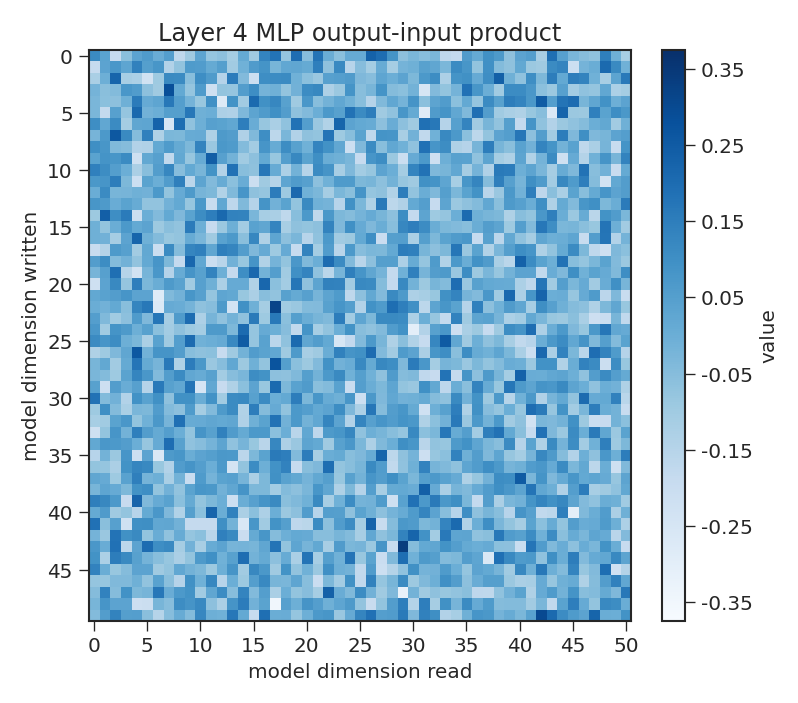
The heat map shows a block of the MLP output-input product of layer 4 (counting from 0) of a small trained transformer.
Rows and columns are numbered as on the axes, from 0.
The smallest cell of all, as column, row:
17, 48
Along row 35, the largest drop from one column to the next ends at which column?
28
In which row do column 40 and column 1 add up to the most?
18
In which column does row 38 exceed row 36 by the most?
13
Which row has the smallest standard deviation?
37
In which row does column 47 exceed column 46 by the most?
26
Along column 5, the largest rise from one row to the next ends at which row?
43
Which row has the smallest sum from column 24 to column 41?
47
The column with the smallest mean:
25
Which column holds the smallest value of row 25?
23
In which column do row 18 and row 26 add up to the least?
12
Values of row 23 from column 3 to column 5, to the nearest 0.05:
-0.05 0.05 -0.05
